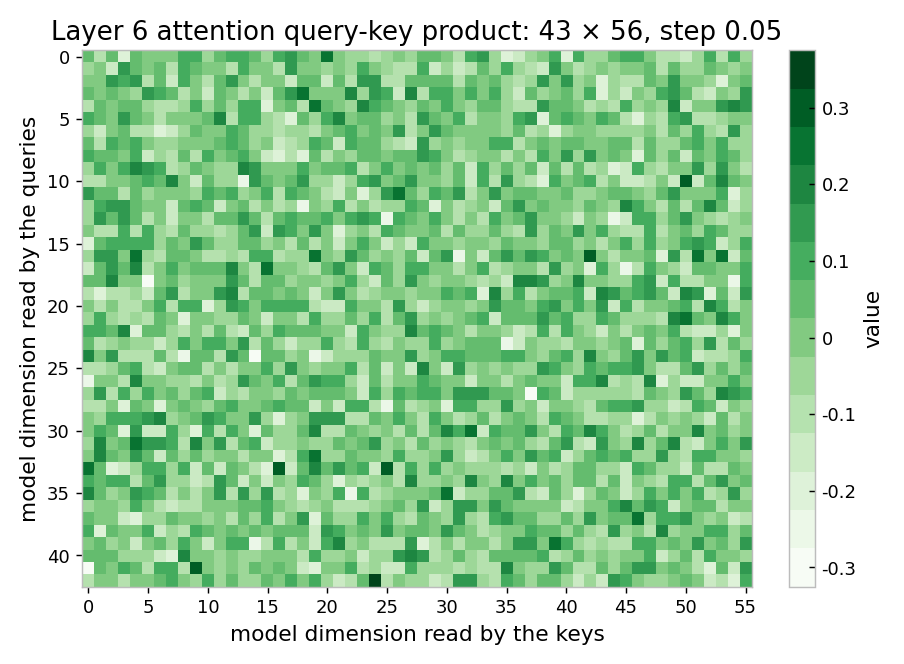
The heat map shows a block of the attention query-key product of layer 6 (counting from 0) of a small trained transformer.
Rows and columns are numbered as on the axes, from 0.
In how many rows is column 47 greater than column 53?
22
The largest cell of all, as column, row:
24, 42
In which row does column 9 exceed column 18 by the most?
41
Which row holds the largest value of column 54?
4
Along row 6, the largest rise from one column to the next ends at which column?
54
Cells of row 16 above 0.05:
15
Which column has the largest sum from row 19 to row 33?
43
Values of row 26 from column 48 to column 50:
-0.2 -0.05 -0.15
